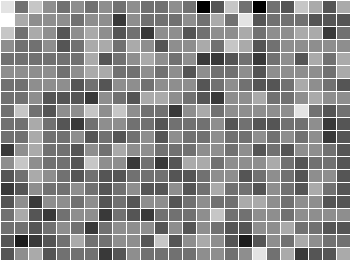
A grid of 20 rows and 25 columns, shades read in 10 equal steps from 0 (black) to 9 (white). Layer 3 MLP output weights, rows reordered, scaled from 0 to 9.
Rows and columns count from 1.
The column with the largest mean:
23
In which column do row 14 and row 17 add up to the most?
16
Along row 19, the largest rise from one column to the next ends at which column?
12
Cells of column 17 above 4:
8
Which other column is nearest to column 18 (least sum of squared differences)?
2
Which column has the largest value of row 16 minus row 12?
19
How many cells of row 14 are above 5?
1
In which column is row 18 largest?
21
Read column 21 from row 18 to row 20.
6 4 6
